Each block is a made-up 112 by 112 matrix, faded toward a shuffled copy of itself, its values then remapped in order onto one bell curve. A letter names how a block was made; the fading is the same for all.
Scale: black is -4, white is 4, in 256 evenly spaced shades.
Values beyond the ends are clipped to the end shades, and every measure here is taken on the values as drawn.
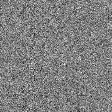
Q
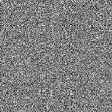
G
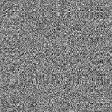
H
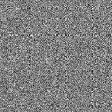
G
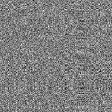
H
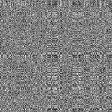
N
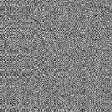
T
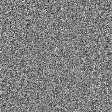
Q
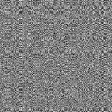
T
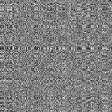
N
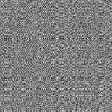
N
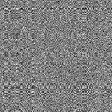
T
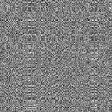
T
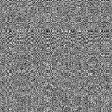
T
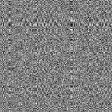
T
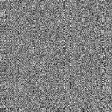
G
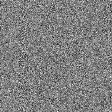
Q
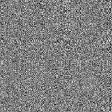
G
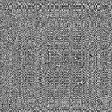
N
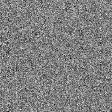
Q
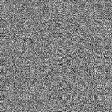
H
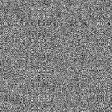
H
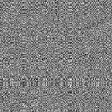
T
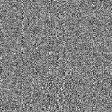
G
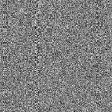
G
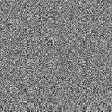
H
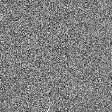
Q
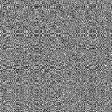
N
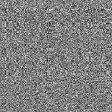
G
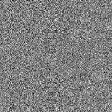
G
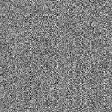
G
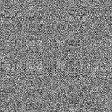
H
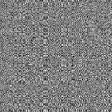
T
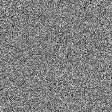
Q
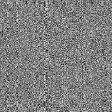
G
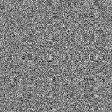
H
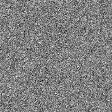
Q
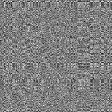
T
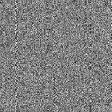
G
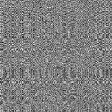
T
